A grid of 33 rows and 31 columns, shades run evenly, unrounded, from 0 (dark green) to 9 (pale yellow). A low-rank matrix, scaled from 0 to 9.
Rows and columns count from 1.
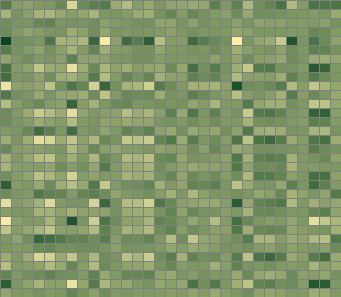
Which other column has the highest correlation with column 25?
24
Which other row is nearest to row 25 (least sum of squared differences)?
10
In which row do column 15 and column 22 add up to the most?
5
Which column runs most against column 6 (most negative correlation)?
18
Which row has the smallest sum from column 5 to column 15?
27
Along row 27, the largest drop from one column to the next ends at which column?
31
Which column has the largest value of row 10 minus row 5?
1
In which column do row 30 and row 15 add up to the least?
7
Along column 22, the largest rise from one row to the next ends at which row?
11
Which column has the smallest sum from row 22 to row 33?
22
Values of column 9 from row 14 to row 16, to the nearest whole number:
4 4 6
